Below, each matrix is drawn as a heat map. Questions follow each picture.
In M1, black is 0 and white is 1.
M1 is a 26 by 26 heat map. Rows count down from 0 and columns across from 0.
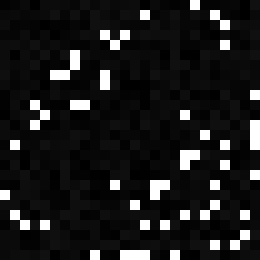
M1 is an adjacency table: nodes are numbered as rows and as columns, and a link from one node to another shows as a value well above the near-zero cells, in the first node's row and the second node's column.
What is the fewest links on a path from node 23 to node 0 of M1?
6
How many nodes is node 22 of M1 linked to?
4
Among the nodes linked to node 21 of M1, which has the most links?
node 18
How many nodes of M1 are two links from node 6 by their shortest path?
2
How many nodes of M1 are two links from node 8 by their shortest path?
2
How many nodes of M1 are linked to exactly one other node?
8
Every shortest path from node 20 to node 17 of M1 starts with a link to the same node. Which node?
node 13
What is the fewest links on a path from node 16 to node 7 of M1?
7
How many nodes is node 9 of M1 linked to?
1
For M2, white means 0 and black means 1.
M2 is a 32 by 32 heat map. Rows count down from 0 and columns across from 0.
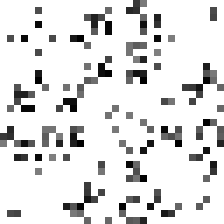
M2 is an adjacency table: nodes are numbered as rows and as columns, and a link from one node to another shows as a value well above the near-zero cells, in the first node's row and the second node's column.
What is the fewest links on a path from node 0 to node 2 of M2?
2
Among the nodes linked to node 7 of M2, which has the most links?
node 18
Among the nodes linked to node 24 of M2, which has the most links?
node 19
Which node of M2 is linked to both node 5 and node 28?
node 22
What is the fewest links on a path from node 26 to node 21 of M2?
4
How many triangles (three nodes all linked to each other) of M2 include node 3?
1
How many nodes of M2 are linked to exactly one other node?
1
